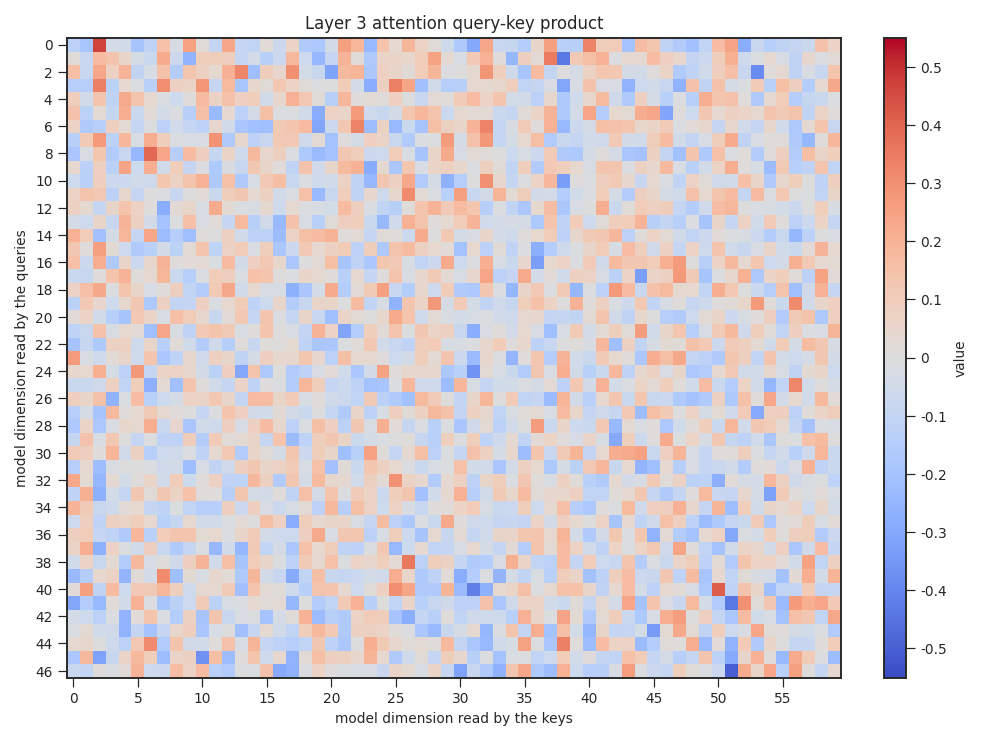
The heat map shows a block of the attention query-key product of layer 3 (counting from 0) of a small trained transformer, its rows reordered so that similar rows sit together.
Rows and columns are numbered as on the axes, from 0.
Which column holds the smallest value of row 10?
38
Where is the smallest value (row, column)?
46, 51
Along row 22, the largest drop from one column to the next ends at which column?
42
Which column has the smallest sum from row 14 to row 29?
17
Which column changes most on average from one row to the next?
0
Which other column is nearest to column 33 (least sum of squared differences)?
55
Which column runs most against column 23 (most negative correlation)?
37
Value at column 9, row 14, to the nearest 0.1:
-0.2
